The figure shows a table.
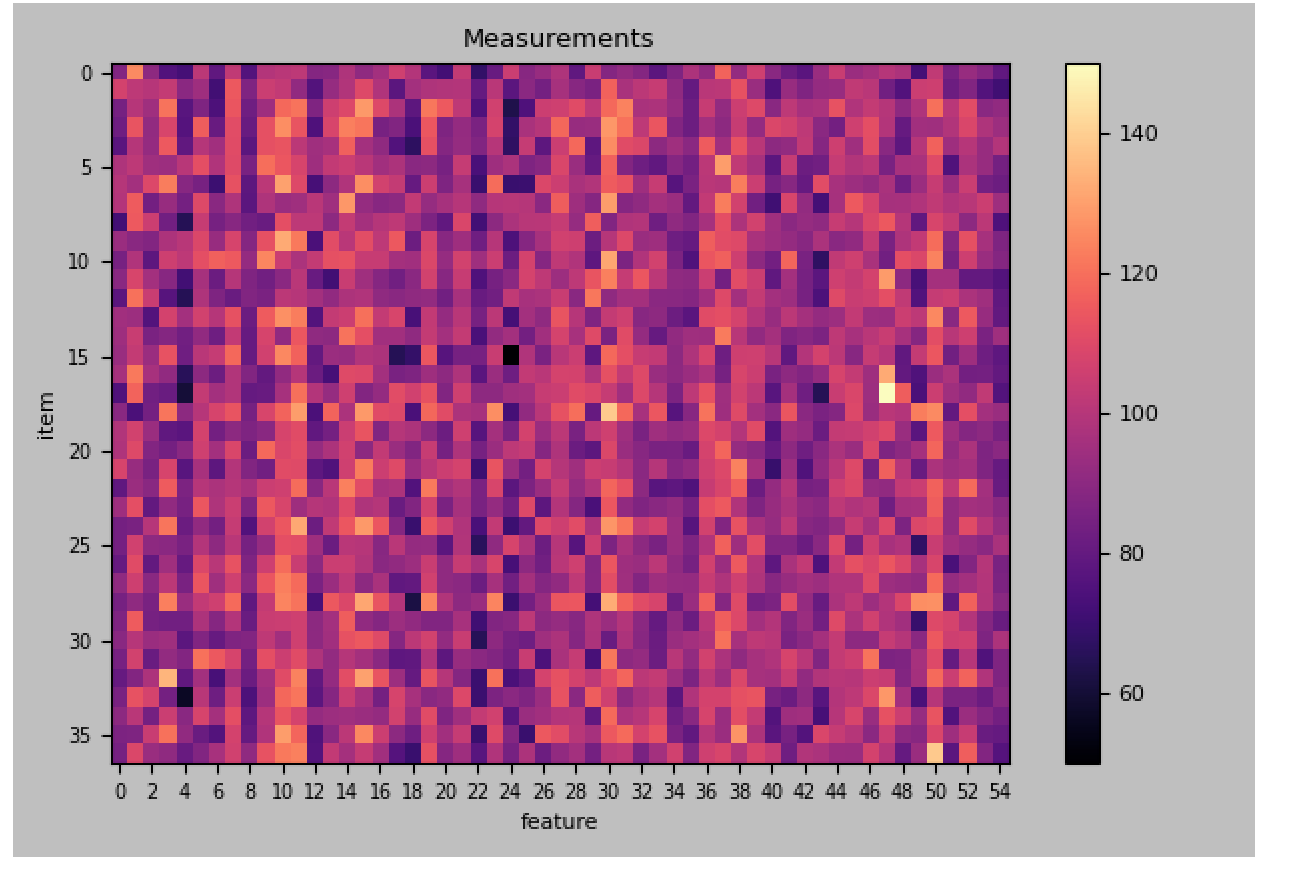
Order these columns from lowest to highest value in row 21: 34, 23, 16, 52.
34, 52, 16, 23
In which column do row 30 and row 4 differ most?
30
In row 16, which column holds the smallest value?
4
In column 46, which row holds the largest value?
31
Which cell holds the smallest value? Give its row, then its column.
15, 24
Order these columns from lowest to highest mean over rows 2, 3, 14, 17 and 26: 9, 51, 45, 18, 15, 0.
0, 18, 51, 9, 45, 15
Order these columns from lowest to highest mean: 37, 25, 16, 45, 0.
0, 25, 16, 45, 37
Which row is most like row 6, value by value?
35
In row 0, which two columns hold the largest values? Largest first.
1, 37
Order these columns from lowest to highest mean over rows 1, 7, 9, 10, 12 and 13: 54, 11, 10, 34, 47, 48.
54, 34, 47, 48, 11, 10
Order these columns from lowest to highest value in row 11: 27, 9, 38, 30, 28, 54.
54, 9, 27, 28, 38, 30
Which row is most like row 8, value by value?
12
